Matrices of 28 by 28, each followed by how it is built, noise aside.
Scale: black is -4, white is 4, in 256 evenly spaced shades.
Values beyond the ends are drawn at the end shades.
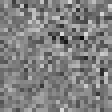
upper triangular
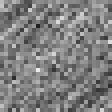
Hankel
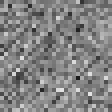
Hankel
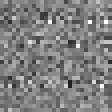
uneven rows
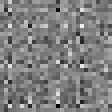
low rank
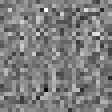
low rank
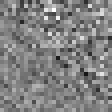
upper triangular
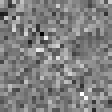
banded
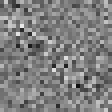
banded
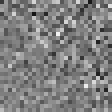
upper triangular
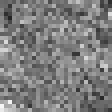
smooth
